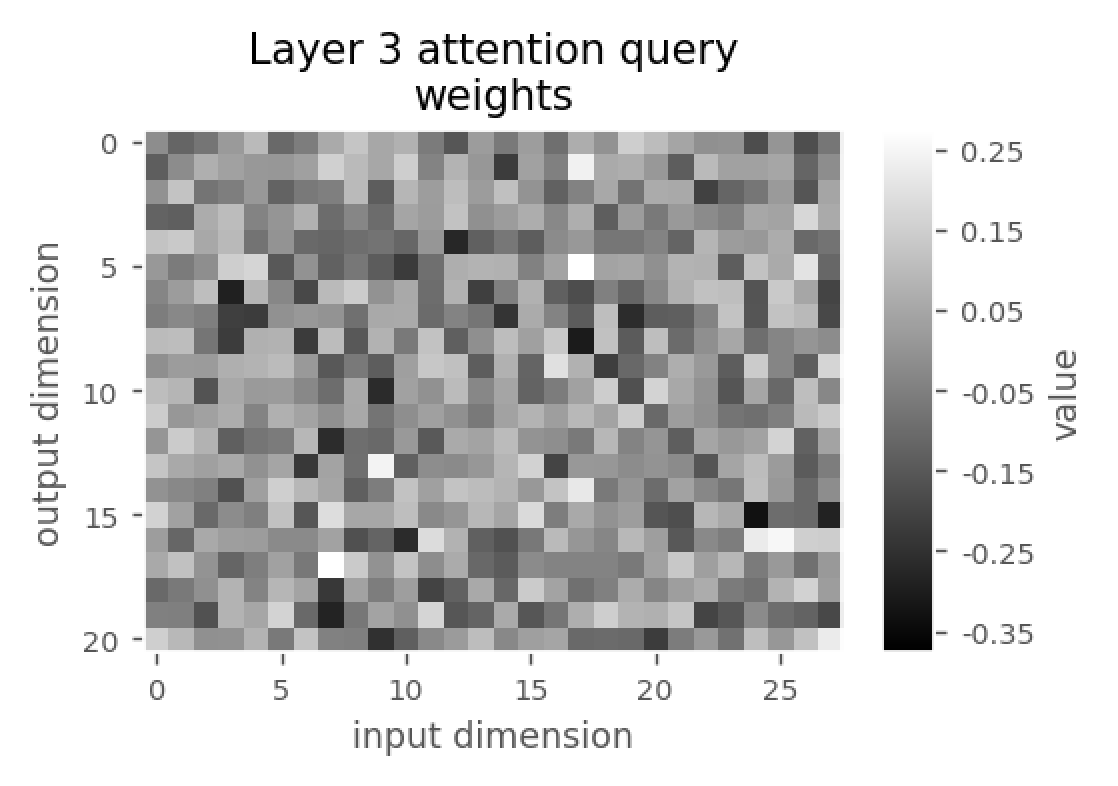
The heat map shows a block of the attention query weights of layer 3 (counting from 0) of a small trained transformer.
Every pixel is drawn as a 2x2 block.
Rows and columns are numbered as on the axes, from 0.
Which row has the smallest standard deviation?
11
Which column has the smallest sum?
9
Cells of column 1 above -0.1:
18
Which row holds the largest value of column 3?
5
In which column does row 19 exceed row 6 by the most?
3
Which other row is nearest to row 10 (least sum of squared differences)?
2
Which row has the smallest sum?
7
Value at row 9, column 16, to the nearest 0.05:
0.2
